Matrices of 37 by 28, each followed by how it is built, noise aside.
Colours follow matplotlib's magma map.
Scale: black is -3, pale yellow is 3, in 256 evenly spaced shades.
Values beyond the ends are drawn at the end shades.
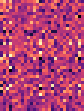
low rank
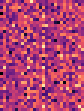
repeating rows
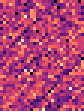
Hankel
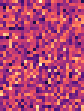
noise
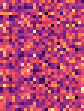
repeating rows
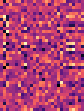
low rank
